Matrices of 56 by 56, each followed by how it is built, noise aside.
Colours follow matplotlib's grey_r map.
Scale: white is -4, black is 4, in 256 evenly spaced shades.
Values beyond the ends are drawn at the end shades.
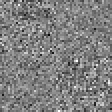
block diagonal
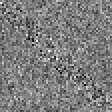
banded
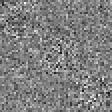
block diagonal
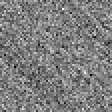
Toeplitz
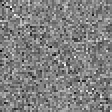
banded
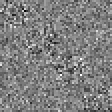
block diagonal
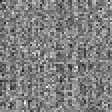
blocks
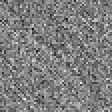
Toeplitz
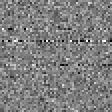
uneven rows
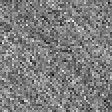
Toeplitz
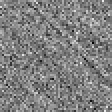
Toeplitz
